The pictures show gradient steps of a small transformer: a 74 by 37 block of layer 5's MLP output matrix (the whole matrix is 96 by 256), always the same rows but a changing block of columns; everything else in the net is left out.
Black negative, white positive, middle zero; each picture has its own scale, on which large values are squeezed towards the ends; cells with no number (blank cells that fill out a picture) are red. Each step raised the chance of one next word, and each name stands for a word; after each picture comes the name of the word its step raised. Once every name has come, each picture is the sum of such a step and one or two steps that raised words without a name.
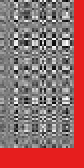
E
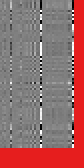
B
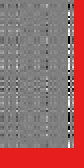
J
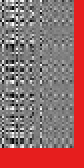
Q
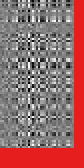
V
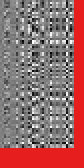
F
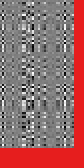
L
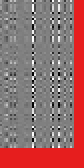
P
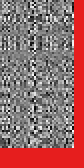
Q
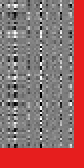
P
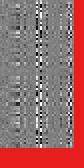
F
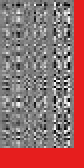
J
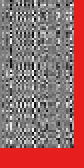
P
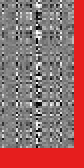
P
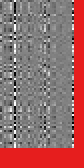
L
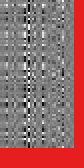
P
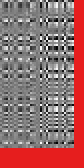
E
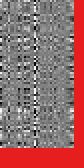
E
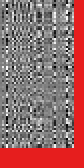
V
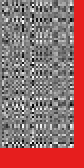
F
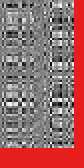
F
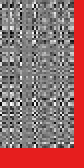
F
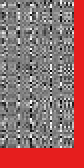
L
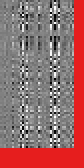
B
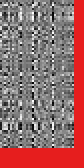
L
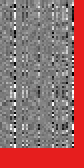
B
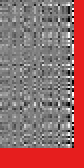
Q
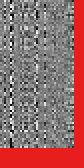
E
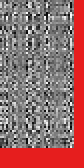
F
